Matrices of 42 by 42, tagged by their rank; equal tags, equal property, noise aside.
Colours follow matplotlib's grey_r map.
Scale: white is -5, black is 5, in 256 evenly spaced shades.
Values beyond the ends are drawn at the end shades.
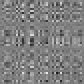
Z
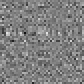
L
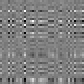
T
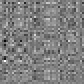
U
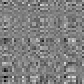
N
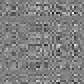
N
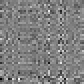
U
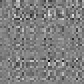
N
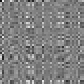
Z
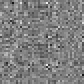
L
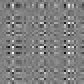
T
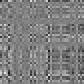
Z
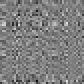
N
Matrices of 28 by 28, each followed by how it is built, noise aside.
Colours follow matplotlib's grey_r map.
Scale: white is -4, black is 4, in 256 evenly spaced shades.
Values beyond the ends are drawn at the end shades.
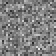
blocks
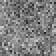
smooth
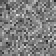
Hankel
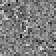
block diagonal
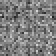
blocks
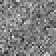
Hankel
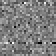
uneven rows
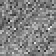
Hankel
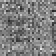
blocks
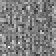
blocks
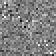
block diagonal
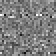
uneven rows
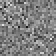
block diagonal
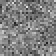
smooth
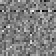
uneven rows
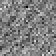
Hankel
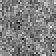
smooth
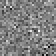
block diagonal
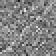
Hankel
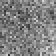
smooth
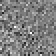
lower triangular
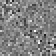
block diagonal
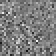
lower triangular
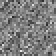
Hankel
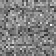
blocks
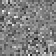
block diagonal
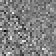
lower triangular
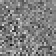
lower triangular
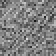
Hankel
